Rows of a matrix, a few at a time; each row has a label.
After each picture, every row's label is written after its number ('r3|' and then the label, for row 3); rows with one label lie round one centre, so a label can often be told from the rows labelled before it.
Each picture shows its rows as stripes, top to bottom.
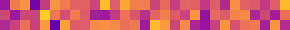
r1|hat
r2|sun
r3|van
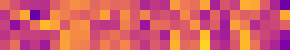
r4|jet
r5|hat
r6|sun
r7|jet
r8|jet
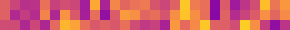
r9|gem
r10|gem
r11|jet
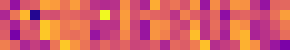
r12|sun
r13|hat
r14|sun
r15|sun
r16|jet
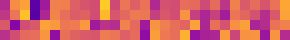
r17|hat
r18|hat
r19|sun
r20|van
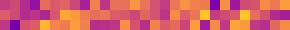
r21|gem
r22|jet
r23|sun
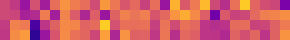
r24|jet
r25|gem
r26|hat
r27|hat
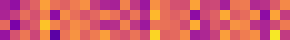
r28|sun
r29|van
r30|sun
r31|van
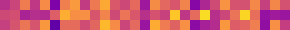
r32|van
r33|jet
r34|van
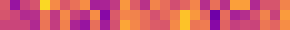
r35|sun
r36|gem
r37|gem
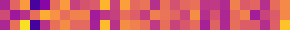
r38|hat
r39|sun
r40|hat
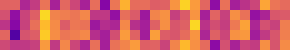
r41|gem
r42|sun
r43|sun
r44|sun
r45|gem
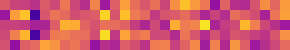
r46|gem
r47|hat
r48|jet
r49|hat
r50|sun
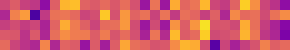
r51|jet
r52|hat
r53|jet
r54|jet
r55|gem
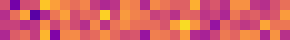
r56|sun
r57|hat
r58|gem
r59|van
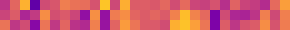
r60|hat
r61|gem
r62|gem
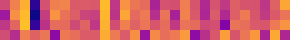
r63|hat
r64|hat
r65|hat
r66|van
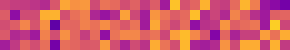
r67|jet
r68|sun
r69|van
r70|gem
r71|van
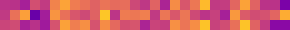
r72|jet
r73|hat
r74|jet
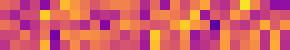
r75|jet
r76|sun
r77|gem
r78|van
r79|van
